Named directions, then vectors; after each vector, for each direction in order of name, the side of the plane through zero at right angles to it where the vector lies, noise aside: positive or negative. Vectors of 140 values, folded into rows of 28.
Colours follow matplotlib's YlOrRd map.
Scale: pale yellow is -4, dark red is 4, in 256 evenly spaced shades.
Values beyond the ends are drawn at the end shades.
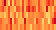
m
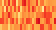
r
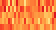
positive, negative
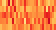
negative, positive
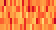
positive, positive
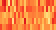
positive, negative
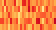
positive, positive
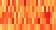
negative, positive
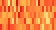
positive, negative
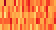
positive, positive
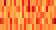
positive, positive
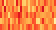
negative, negative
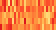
positive, negative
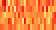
positive, negative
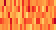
positive, positive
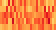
negative, positive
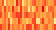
negative, negative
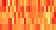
positive, negative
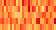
positive, positive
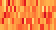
negative, positive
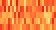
positive, negative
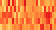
negative, positive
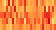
negative, positive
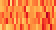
negative, positive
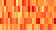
positive, positive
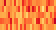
positive, positive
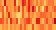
positive, positive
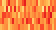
negative, positive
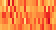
negative, positive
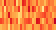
positive, positive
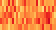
negative, positive
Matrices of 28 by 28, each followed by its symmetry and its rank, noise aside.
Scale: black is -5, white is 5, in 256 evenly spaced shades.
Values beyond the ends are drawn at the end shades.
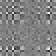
symmetric, rank one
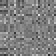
no symmetry, rank two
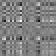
symmetric, rank one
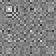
symmetric, rank three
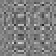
no symmetry, rank two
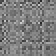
symmetric, rank three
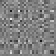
symmetric, rank three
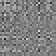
no symmetry, rank three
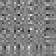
antisymmetric, rank two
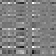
no symmetry, rank one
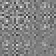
symmetric, rank three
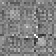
symmetric, rank three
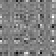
antisymmetric, rank two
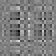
no symmetry, rank one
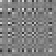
symmetric, rank one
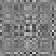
antisymmetric, rank two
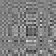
no symmetry, rank two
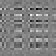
no symmetry, rank one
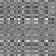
no symmetry, rank one
